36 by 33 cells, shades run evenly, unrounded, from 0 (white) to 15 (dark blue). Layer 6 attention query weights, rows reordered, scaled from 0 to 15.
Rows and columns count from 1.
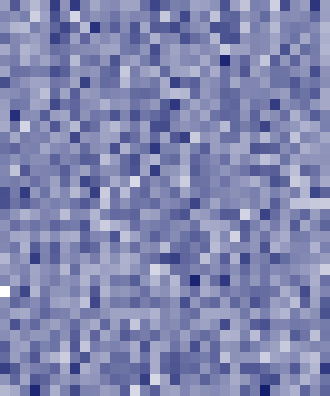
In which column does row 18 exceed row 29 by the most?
3
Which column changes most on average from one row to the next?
16
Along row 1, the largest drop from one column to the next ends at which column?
33
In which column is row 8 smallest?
13
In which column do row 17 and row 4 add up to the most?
9
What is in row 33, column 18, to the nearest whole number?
11
